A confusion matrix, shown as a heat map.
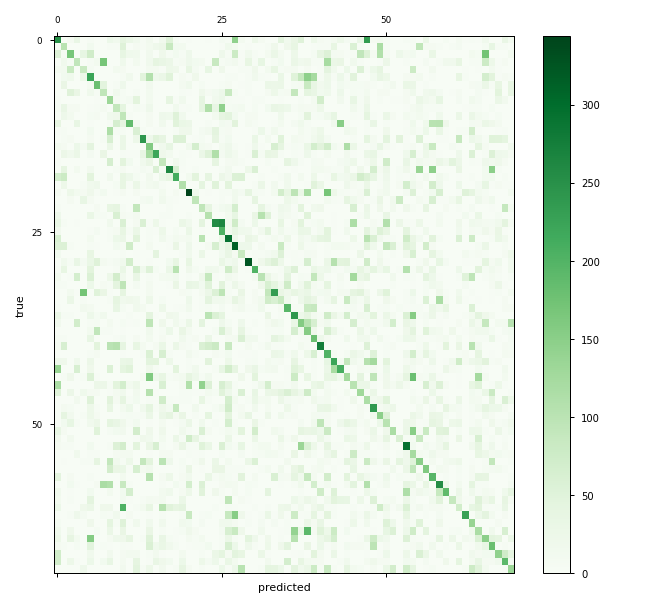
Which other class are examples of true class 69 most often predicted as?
28
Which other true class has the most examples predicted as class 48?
42
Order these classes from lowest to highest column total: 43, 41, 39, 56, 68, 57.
43, 68, 56, 57, 39, 41
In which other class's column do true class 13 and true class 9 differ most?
25
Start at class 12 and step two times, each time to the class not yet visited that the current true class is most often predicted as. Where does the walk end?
40
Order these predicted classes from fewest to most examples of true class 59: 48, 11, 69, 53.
48, 69, 11, 53
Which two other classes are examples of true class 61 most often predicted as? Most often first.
10, 16
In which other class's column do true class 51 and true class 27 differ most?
54
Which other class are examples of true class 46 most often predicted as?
14
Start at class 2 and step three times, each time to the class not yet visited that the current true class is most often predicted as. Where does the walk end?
38
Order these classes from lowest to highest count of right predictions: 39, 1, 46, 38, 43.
1, 46, 38, 39, 43
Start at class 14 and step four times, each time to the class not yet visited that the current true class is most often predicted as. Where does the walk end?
22
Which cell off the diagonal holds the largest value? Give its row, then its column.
24, 25
